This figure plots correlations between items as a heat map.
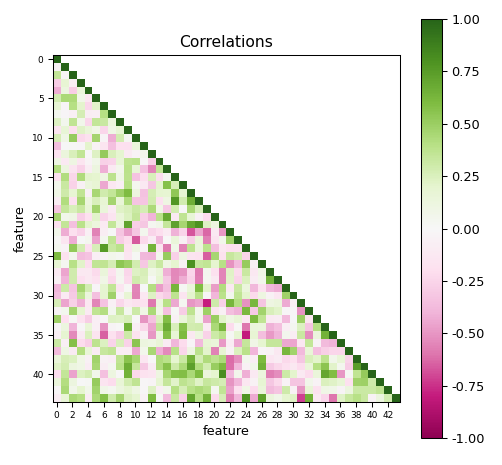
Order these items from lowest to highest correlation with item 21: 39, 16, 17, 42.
42, 16, 39, 17
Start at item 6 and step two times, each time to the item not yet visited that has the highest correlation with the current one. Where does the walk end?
43
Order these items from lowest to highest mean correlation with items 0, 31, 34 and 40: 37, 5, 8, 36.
37, 36, 5, 8
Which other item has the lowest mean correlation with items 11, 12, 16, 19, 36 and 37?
31
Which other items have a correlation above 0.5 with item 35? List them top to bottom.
14, 16, 34, 40
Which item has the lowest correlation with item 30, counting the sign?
10
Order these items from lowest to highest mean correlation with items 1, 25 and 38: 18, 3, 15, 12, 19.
12, 3, 19, 15, 18
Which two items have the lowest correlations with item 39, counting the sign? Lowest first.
22, 23
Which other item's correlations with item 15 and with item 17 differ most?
26
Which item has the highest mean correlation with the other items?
17
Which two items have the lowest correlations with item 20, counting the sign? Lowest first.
37, 29
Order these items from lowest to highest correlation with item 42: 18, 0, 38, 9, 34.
0, 34, 9, 38, 18
